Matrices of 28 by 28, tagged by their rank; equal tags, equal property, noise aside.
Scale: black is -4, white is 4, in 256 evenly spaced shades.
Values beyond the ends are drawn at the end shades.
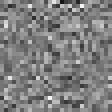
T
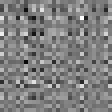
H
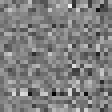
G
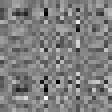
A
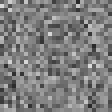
T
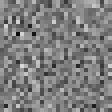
T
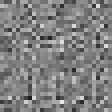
G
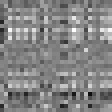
H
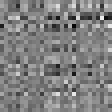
H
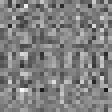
G
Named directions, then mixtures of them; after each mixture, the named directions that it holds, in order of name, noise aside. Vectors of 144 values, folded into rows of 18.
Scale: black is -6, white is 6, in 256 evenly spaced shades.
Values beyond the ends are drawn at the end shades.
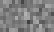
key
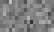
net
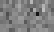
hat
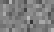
net.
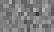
hat, key, net.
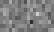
hat, net.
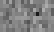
hat, key.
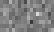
hat, net.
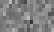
key, net.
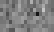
hat.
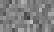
key, net.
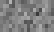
hat, key, net.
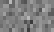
hat, key, net.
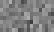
key, net.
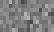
key, net.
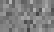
hat, key, net.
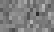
hat, key, net.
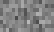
key, net.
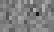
hat.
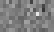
hat.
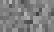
hat, key, net.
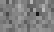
hat.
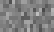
hat, key, net.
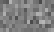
key, net.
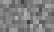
key.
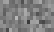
key, net.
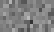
key, net.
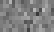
hat, key, net.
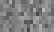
hat, key, net.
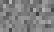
hat, net.
